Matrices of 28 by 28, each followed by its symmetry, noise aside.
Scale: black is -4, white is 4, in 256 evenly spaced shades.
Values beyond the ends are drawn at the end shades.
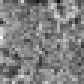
antisymmetric.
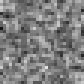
same after a half turn.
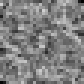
same after a half turn.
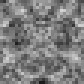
mirrored left to right.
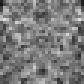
mirrored left to right.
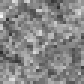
symmetric.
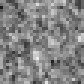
no symmetry.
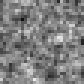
no symmetry.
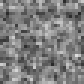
antisymmetric.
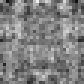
mirrored left to right.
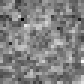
symmetric.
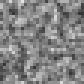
same after a half turn.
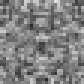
mirrored left to right.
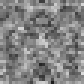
mirrored left to right.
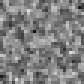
same after a half turn.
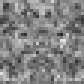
mirrored left to right.
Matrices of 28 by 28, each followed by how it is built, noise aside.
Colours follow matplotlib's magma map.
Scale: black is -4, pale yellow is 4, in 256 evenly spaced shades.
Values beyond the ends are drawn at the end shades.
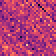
Toeplitz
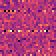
uneven rows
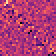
banded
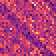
Toeplitz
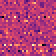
uneven rows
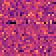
uneven rows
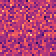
repeating columns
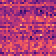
blocks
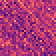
Toeplitz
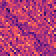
Toeplitz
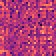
blocks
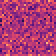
repeating columns
